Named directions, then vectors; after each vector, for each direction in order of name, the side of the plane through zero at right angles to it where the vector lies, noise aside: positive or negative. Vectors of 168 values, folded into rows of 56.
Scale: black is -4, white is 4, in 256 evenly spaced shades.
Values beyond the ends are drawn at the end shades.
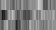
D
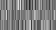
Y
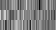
negative, negative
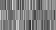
negative, negative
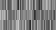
negative, negative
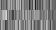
negative, positive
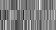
positive, positive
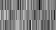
negative, negative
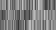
positive, positive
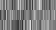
positive, positive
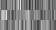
negative, positive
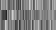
positive, negative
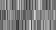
positive, positive
